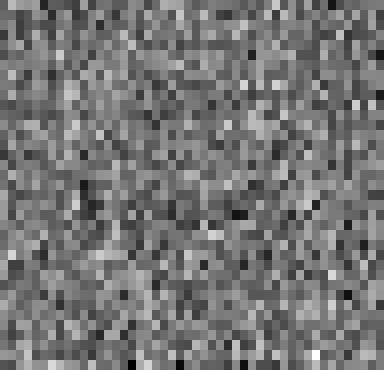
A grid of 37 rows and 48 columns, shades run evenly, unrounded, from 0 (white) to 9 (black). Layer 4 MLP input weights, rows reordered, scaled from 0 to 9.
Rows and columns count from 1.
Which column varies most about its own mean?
40
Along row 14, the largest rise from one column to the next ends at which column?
14
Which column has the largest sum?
44
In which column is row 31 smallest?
42
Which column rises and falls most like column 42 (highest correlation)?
19
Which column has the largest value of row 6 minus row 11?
47
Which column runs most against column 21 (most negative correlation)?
38
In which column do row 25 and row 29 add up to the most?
46
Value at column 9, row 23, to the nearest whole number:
6
